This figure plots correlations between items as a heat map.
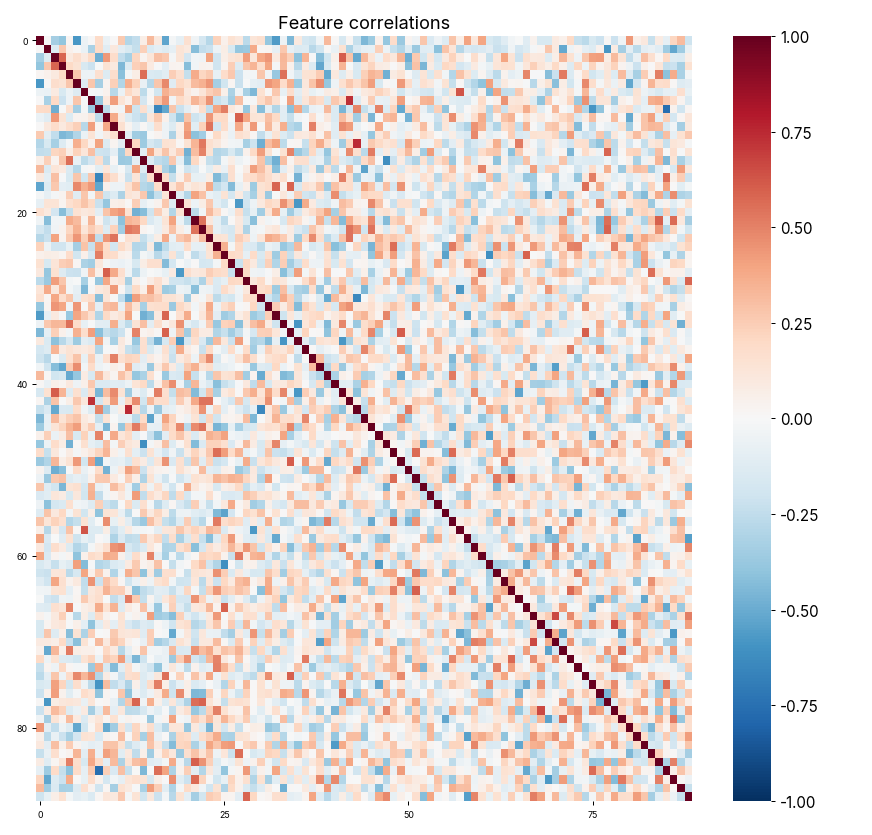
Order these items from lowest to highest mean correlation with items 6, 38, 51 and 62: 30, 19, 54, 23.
30, 19, 54, 23
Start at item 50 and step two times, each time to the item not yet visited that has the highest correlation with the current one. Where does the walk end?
12
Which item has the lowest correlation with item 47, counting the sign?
14
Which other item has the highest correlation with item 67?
70
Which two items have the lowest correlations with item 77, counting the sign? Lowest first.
1, 76
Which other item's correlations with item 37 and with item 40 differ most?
82
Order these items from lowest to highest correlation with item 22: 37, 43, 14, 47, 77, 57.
47, 14, 57, 37, 43, 77
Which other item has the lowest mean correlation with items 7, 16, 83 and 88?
8
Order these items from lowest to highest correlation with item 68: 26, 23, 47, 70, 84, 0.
84, 0, 70, 23, 26, 47
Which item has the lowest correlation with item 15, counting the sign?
44
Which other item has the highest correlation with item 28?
88
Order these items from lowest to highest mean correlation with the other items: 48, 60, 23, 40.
40, 60, 48, 23
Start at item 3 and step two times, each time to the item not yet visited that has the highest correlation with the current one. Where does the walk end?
41
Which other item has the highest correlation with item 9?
27
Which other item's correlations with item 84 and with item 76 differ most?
21
